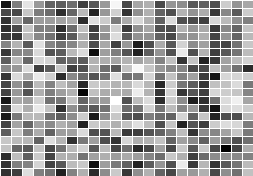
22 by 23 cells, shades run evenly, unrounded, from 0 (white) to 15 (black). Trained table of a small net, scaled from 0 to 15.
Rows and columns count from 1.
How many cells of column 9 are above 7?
13
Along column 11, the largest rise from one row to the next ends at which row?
6
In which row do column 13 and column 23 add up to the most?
17
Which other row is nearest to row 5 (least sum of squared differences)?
4
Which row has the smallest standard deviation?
20
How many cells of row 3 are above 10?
5
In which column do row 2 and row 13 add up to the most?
1
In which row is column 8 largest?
12
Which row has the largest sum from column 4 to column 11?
9
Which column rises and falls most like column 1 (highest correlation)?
15
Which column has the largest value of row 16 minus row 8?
18
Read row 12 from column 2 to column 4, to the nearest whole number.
6 10 5
